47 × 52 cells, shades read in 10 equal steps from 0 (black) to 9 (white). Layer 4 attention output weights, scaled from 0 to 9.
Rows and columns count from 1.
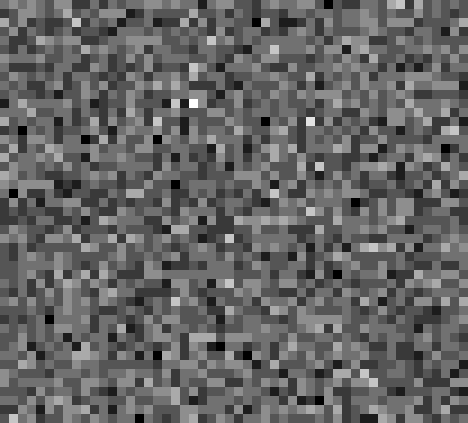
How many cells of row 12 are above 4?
11
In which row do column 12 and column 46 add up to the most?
10
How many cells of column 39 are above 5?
2
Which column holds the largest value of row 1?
45
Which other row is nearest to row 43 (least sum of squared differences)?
7
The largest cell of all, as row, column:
12, 22
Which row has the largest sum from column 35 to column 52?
6
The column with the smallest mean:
13
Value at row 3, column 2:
3
